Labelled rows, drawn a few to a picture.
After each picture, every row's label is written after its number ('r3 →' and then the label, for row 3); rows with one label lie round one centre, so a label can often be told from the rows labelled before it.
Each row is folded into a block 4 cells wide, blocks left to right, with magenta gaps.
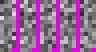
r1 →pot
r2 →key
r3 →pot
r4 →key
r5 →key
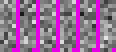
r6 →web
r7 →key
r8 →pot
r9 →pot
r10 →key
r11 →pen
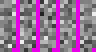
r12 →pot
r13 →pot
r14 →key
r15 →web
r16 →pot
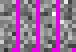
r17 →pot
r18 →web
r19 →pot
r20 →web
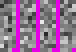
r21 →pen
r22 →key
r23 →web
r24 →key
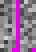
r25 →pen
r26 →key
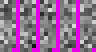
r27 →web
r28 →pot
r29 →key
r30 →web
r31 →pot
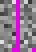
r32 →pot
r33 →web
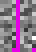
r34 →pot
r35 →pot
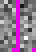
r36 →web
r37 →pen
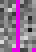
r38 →key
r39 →pen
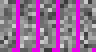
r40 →web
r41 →pen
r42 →key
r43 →pen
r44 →web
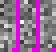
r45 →pen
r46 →web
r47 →pot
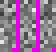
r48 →key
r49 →web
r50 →web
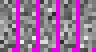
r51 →web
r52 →pot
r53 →key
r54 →web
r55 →pen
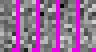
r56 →pot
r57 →pot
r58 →key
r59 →pen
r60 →key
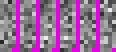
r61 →web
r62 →pot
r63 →pen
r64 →pen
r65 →web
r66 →key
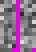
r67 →pot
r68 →key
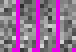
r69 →pot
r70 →pen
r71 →pen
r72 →pot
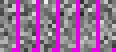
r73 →key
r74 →pot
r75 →web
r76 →key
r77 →key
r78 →web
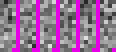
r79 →pen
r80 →pot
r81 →pot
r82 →key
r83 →pen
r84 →key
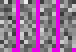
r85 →web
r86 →web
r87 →pot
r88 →key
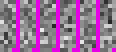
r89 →web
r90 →web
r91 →key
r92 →pen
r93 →pot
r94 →pen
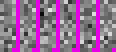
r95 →pot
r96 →web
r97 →key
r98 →web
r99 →pot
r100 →web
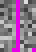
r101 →pen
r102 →web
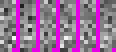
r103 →pot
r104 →pen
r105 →web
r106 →pen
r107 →web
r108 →pen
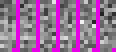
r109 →pen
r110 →pen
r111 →pot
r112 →pen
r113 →web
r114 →key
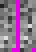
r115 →pen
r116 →pen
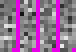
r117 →pen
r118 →key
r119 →pot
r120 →pen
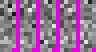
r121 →key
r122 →key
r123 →web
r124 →key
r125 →web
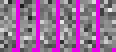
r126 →web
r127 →pen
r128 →web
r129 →web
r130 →pot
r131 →key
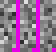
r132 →key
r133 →web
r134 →pot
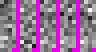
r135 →pen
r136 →pot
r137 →key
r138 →key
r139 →key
